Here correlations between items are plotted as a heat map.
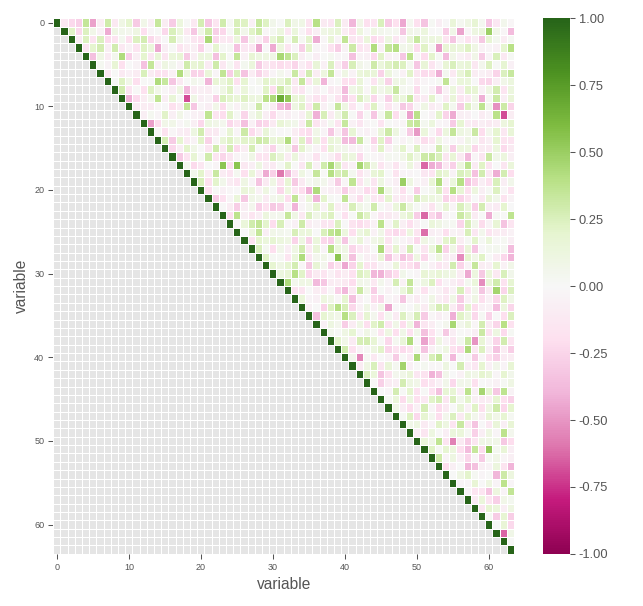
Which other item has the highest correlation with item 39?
28
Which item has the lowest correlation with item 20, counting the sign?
35
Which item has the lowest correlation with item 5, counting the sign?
0
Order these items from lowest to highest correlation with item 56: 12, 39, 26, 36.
39, 26, 36, 12
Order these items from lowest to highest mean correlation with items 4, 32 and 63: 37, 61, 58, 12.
37, 58, 12, 61
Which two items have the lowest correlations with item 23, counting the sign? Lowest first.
51, 60
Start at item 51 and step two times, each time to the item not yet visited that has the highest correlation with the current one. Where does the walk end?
1
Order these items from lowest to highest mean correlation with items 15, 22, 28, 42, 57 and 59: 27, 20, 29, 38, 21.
21, 20, 29, 27, 38
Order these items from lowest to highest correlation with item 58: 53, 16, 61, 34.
53, 34, 16, 61
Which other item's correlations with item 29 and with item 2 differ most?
40
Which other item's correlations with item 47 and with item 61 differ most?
62
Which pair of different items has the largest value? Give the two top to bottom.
9, 31
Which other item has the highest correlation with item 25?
17
